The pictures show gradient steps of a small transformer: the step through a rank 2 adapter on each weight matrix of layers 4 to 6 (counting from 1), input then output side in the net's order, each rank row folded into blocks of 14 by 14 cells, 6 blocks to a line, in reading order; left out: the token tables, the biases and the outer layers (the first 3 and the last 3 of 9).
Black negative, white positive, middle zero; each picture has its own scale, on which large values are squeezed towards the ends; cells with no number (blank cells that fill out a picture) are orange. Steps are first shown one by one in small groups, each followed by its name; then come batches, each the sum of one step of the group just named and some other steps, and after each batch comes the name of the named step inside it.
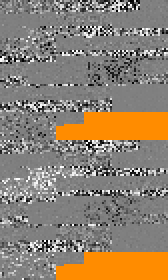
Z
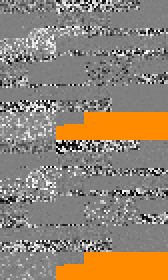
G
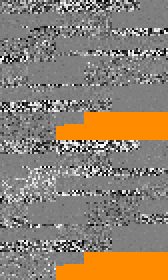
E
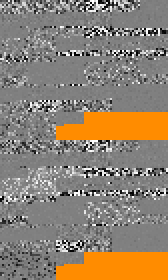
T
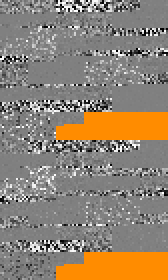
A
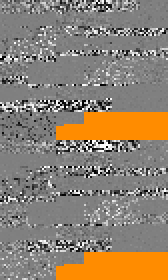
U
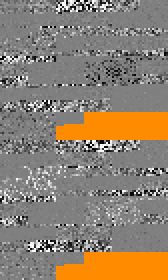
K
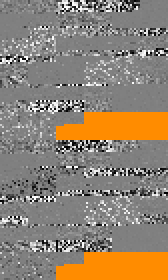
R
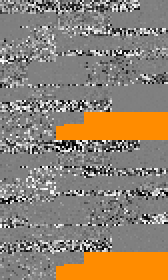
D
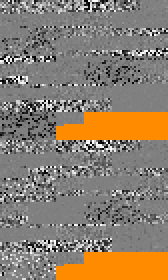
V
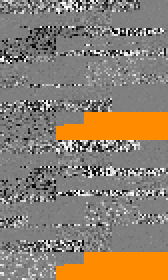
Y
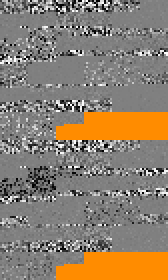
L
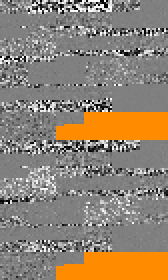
A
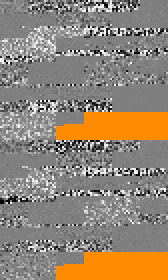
G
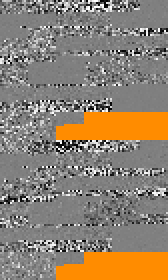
E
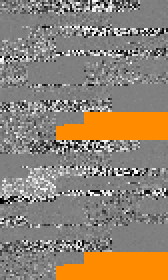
E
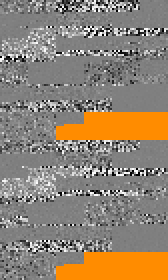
Z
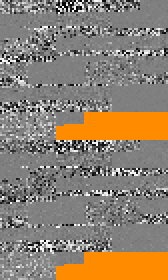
G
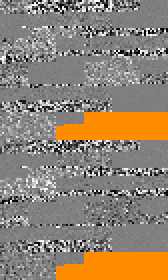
G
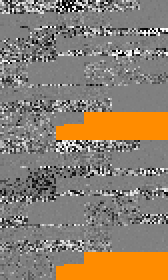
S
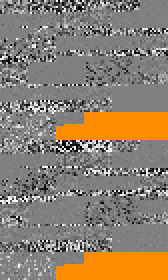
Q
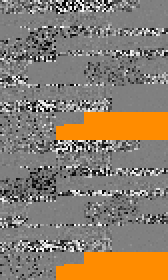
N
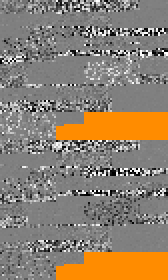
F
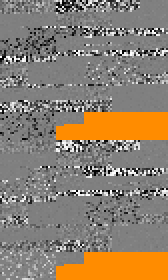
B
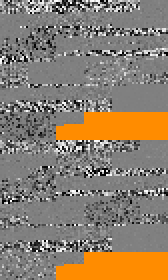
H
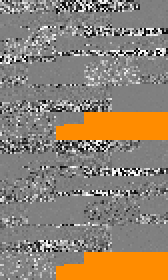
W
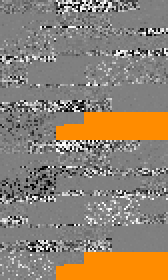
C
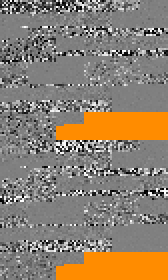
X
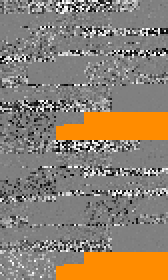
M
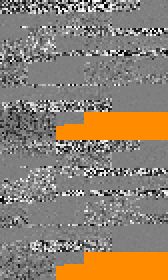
X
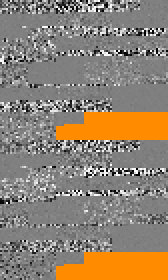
X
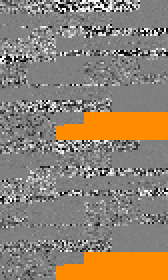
H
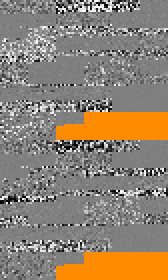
N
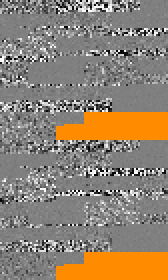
N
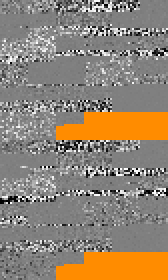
F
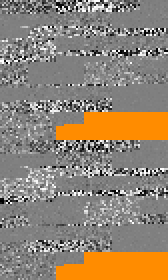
X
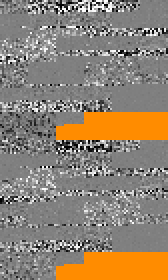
W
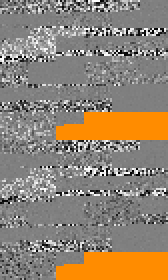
M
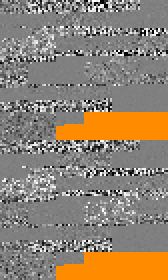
M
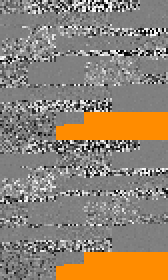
W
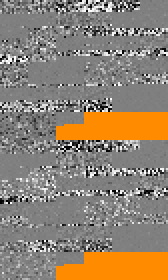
B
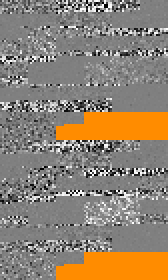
C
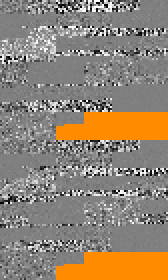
C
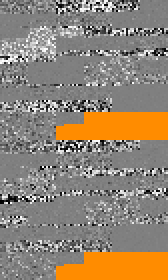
C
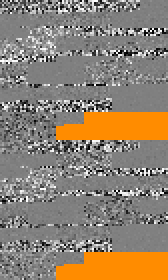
M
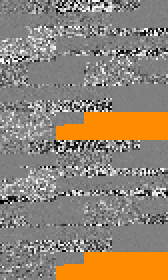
N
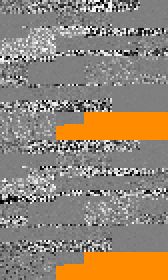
C
